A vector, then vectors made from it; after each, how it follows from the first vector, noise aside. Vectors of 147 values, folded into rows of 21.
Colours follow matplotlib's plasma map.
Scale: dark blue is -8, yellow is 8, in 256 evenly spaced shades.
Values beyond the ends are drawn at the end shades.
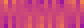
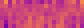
copied.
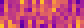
reversed, scaled up.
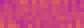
reversed, shrunk.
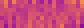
copied.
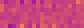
reversed, negated, partly zeroed.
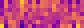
reversed, scaled up.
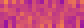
copied.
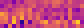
wrapped around, negated, scaled up.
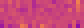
reversed, negated, partly zeroed.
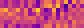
wrapped around, negated, scaled up.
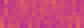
reversed, shrunk.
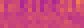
reversed, negated, partly zeroed.
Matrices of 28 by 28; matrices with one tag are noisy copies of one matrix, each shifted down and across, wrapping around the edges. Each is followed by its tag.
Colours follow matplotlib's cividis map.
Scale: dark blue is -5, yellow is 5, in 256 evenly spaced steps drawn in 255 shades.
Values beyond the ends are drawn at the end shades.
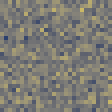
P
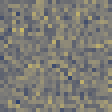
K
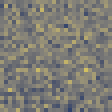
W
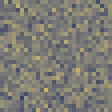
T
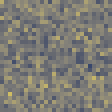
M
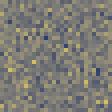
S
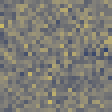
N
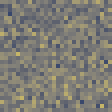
N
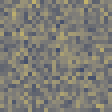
P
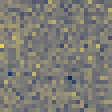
S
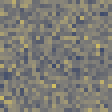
W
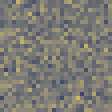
P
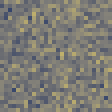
S
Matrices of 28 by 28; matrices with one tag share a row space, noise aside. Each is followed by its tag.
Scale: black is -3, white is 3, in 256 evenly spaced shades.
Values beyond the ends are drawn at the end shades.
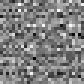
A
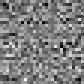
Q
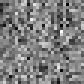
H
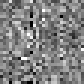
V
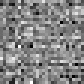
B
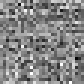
B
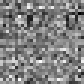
A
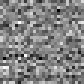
A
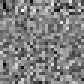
H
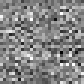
B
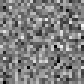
H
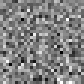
H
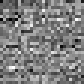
B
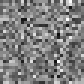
H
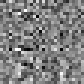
V
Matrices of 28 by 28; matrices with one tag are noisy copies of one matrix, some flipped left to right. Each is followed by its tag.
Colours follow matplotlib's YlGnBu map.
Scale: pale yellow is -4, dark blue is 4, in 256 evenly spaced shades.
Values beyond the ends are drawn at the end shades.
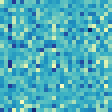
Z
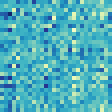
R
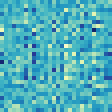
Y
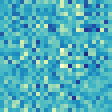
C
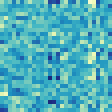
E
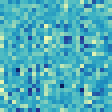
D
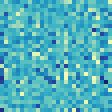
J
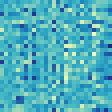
Y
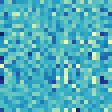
J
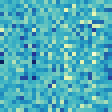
Y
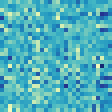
R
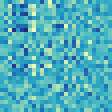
C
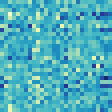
R
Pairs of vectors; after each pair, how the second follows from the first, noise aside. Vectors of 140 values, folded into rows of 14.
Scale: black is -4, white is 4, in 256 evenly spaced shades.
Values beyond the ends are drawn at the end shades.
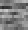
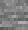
reversed, negated, shrunk.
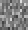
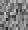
reversed, negated.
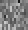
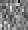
copied.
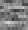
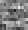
reversed.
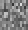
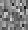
copied.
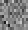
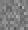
reversed, negated, shrunk.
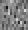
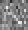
sign-scrambled.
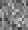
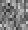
reversed, negated.
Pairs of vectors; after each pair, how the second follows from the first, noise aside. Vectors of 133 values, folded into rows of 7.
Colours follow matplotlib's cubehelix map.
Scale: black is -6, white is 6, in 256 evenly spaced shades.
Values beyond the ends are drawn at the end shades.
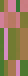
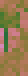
negated, partly zeroed.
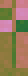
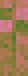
shrunk.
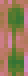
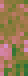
wrapped around, negated, partly zeroed.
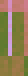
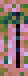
wrapped around, negated, scaled up.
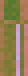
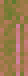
shrunk.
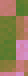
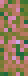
sign-scrambled.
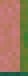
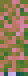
sign-scrambled.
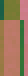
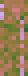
negated, partly zeroed.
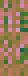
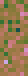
negated, partly zeroed.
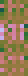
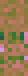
negated, partly zeroed.
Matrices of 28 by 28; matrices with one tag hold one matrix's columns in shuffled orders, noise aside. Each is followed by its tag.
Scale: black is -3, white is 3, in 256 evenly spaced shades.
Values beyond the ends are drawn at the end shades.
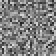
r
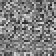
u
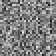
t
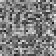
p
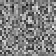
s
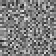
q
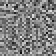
q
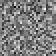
s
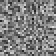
s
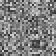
t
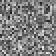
s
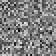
r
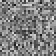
t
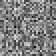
t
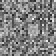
p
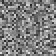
q
